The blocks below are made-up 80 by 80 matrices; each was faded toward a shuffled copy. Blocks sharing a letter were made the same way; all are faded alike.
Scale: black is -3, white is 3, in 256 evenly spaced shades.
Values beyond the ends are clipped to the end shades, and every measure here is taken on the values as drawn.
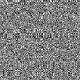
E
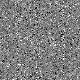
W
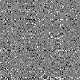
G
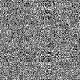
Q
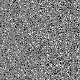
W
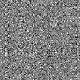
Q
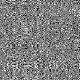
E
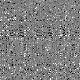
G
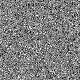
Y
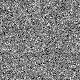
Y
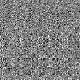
Q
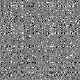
G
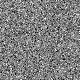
Y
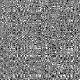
E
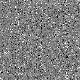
W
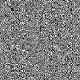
Q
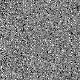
W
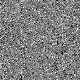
W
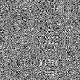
Q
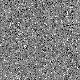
W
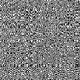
E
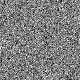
Y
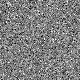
Y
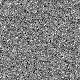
Y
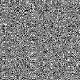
Q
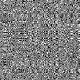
E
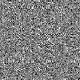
Q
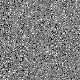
W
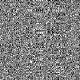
Q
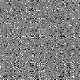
G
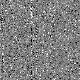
W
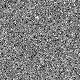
Y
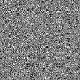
Q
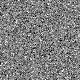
Y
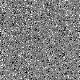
W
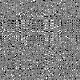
G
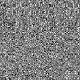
Q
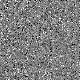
W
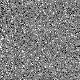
W
